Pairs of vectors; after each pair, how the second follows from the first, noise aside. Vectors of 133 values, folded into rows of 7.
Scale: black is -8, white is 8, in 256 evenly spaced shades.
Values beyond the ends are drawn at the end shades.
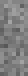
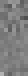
wrapped around, partly zeroed.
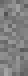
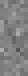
wrapped around, partly zeroed.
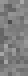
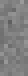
shrunk.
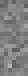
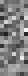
wrapped around, scaled up.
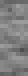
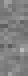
negated, partly zeroed.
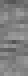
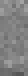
reversed, partly zeroed.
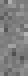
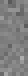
negated, partly zeroed.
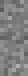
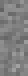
shrunk.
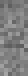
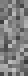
wrapped around, negated, scaled up.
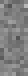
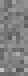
reversed.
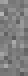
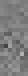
wrapped around, negated, partly zeroed.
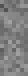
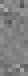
negated, partly zeroed.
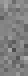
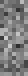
wrapped around, negated, scaled up.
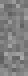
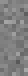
reversed, partly zeroed.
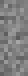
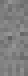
reversed, shrunk.
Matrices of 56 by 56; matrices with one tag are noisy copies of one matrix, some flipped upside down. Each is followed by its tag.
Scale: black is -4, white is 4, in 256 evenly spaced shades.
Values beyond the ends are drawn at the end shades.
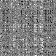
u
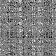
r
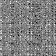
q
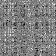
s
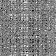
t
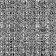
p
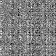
q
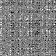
q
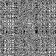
s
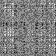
s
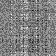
t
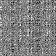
q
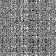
t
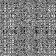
s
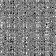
p
